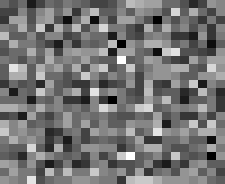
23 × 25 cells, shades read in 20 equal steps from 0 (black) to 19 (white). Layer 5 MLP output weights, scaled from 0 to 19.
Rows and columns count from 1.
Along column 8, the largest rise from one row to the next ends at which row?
4
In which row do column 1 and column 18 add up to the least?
3
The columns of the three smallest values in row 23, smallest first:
14, 5, 25
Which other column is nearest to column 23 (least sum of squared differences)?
1
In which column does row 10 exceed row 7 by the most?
18
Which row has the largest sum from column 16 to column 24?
23
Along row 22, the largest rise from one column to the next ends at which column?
6
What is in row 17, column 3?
11
